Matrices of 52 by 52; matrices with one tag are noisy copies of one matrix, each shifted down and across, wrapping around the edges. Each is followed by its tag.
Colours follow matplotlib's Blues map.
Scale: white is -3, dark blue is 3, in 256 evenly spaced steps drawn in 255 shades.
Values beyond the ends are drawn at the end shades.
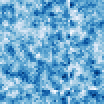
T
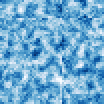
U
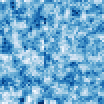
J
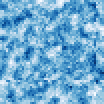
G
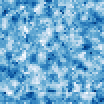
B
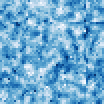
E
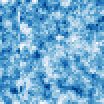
T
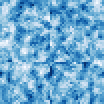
E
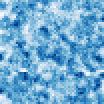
T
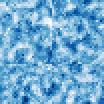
U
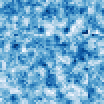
J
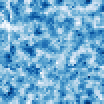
U
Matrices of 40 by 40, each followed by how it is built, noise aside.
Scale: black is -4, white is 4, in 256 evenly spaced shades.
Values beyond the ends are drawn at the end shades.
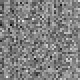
blocks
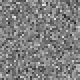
noise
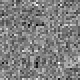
low rank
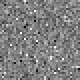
sparse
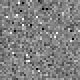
sparse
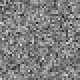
noise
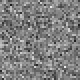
blocks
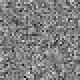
noise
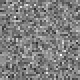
noise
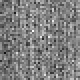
blocks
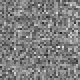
blocks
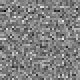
low rank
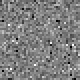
sparse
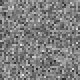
noise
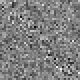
banded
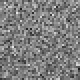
noise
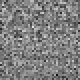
blocks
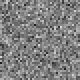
noise
